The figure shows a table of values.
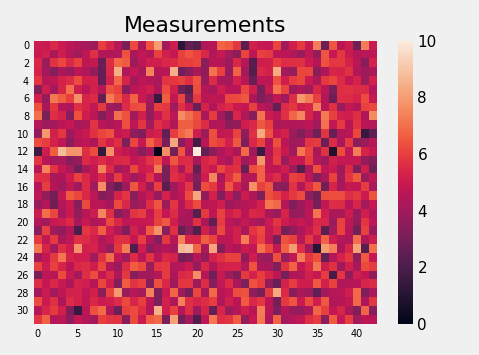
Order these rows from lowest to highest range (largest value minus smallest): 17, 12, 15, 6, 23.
15, 17, 6, 23, 12
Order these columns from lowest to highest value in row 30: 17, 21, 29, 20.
20, 29, 21, 17
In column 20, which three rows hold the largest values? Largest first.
12, 17, 26
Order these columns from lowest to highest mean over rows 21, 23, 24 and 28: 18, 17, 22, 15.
18, 15, 17, 22
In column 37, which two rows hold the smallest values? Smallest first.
12, 26
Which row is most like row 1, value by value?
9
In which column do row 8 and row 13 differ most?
42
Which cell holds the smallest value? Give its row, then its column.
12, 15
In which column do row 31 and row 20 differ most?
22
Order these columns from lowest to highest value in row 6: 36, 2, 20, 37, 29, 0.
37, 29, 36, 0, 20, 2
